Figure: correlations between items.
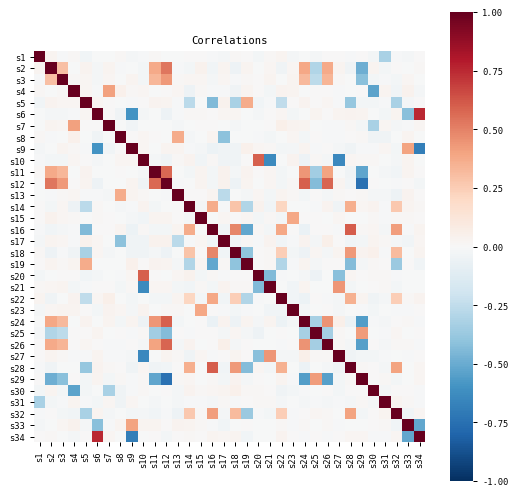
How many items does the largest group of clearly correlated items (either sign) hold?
8
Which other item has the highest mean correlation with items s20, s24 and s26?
s12
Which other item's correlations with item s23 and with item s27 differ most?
s10
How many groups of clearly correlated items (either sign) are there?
8
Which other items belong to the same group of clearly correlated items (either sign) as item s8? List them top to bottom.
s13, s17
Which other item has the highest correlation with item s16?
s28
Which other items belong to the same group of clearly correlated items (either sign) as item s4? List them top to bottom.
s7, s30
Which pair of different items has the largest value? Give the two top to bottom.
s6, s34
